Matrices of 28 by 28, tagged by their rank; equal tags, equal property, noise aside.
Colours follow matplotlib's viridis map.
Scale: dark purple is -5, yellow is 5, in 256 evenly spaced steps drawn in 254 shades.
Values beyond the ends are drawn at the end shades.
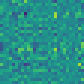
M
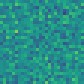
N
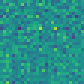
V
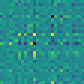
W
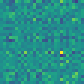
M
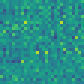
N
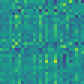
M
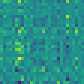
W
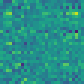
M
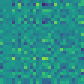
W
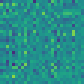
M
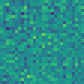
N
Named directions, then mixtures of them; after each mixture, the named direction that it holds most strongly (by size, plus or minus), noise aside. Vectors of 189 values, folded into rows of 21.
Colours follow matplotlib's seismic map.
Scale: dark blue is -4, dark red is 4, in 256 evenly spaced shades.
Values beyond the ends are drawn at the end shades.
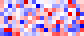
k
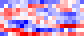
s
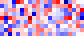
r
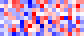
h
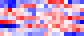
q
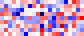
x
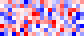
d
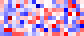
k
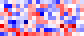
s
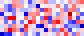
k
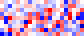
k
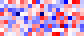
x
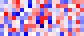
h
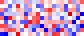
k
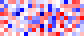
x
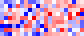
k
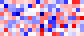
x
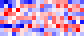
q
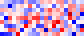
k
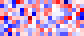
r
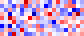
d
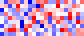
h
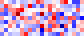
x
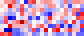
k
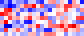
q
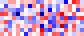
x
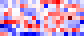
q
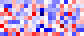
x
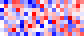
h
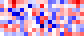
x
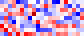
r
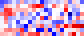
s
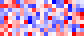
r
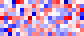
r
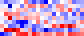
s
